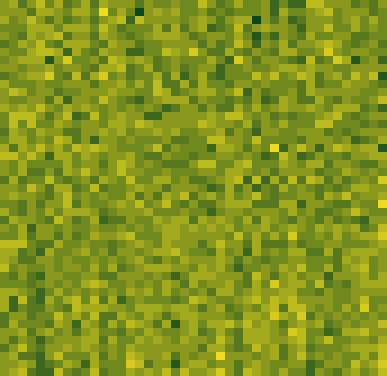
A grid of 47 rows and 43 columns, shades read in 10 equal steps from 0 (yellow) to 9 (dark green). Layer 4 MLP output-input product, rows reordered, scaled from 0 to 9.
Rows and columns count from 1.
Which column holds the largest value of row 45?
5
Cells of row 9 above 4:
17
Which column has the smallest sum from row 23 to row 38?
43
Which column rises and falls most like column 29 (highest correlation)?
33
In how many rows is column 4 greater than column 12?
20
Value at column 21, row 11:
3
